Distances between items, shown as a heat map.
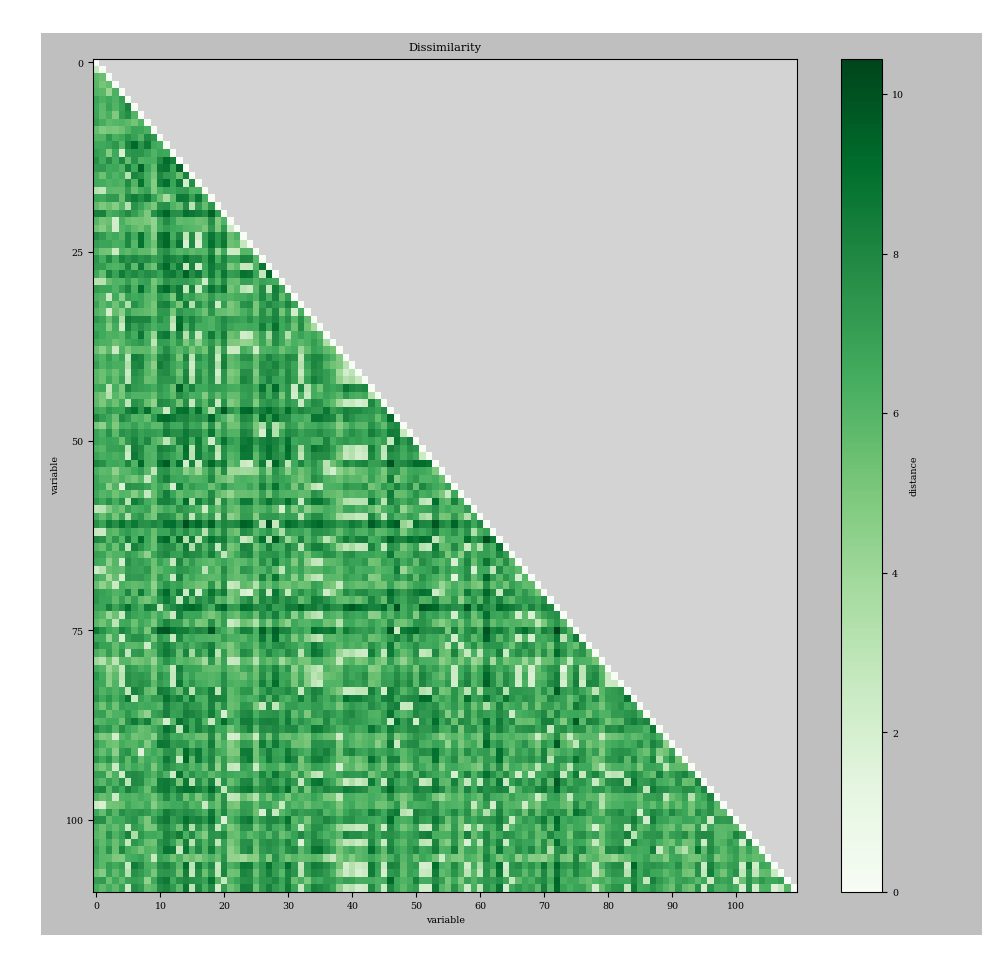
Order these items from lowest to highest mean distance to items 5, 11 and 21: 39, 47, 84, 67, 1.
39, 1, 67, 47, 84
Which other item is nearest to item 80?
73
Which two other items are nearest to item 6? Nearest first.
84, 102
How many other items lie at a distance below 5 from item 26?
6
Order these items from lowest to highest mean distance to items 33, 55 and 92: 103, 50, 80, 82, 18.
103, 80, 82, 50, 18
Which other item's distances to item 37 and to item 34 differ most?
54
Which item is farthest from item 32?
72
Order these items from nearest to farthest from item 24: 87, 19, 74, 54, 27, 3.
27, 54, 74, 3, 19, 87
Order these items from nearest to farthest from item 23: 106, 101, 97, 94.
97, 94, 101, 106
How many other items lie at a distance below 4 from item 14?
9
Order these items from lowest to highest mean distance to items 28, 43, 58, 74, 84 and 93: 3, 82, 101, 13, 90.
3, 101, 90, 82, 13
